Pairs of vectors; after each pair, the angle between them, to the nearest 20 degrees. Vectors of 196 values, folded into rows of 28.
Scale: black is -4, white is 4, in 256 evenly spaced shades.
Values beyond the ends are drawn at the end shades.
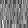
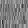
140 degrees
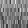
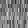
120 degrees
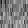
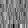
80 degrees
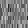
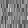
160 degrees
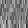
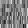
120 degrees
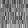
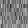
60 degrees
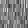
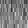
120 degrees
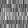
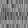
160 degrees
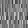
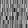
80 degrees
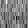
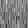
20 degrees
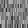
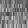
140 degrees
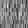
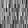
20 degrees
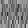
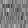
60 degrees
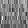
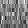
20 degrees
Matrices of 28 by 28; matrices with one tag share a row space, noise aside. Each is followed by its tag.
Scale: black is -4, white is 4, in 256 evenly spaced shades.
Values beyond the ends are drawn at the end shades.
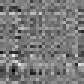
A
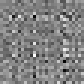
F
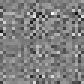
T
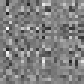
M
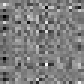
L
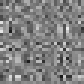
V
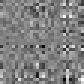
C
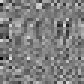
V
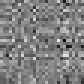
F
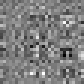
C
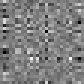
L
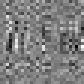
M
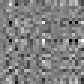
M
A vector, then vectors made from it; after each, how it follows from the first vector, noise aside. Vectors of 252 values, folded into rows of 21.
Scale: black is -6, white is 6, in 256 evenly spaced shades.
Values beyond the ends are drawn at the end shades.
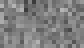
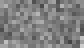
wrapped around, negated.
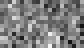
reversed, negated, scaled up.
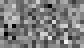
wrapped around, scaled up.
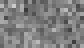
copied.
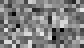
wrapped around, scaled up.
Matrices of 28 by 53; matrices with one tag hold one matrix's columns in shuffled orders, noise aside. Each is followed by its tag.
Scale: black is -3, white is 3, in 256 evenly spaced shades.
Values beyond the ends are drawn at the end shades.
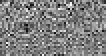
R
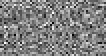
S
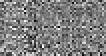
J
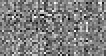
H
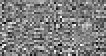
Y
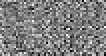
J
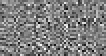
Y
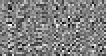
Y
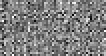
H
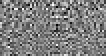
R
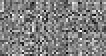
H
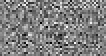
S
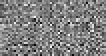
Y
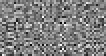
Y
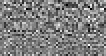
R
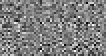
Y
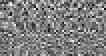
R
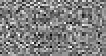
S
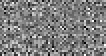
J
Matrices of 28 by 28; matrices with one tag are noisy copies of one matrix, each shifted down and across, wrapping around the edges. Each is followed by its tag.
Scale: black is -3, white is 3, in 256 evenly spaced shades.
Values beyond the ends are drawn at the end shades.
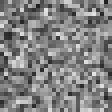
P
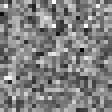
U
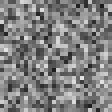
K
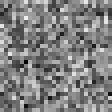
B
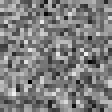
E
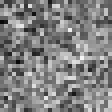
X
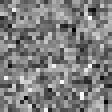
B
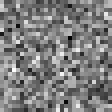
U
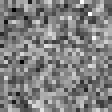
E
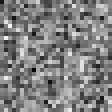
K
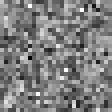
K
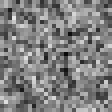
X
